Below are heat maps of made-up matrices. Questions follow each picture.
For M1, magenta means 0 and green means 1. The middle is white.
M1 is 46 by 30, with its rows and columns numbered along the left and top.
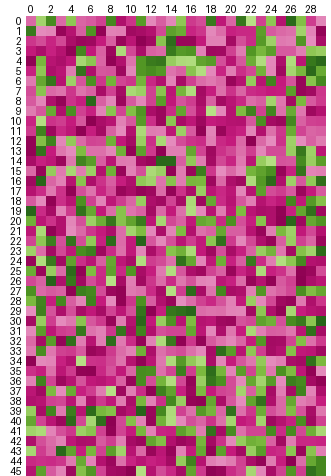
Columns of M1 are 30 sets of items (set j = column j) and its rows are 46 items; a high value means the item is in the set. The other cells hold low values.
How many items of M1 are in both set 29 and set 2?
1
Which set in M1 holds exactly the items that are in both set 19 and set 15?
25
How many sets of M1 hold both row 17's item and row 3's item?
1
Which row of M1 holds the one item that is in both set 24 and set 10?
9
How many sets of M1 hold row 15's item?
11
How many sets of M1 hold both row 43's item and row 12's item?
3
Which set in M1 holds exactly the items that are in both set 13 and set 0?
7
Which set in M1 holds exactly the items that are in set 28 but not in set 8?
5
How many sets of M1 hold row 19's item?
8
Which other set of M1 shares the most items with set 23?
14
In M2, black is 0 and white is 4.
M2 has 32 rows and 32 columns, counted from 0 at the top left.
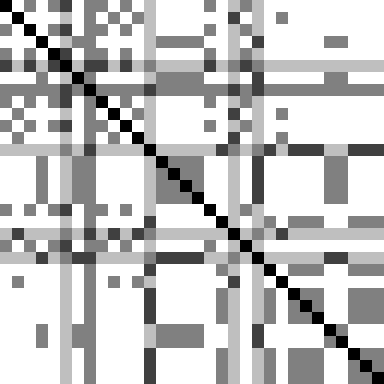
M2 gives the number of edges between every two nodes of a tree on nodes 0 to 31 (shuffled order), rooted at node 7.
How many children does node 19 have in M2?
4
